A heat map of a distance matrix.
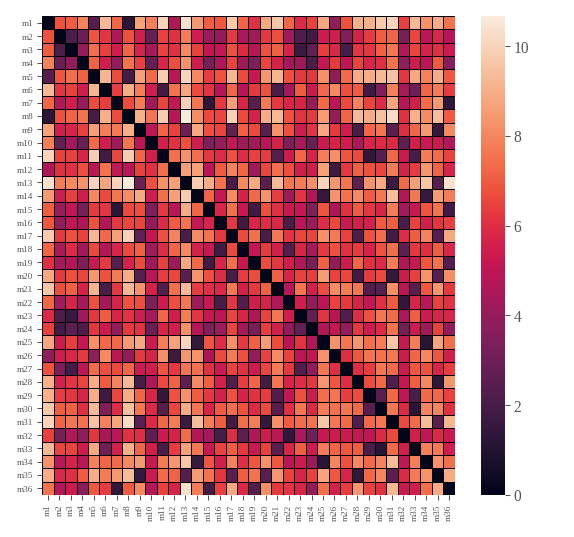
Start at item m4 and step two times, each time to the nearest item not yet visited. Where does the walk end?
m2
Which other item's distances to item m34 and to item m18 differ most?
m25
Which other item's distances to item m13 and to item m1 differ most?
m8
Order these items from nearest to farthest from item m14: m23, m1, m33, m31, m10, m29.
m10, m23, m29, m33, m1, m31
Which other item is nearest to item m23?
m3
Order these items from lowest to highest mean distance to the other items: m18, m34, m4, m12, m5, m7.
m4, m18, m7, m12, m34, m5
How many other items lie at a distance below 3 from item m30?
4
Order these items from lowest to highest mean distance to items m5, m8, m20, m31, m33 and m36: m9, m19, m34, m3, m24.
m19, m24, m9, m3, m34
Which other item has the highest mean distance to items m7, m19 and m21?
m13
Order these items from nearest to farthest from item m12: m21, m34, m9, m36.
m36, m9, m21, m34
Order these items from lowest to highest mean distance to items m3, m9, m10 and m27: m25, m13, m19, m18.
m19, m18, m13, m25
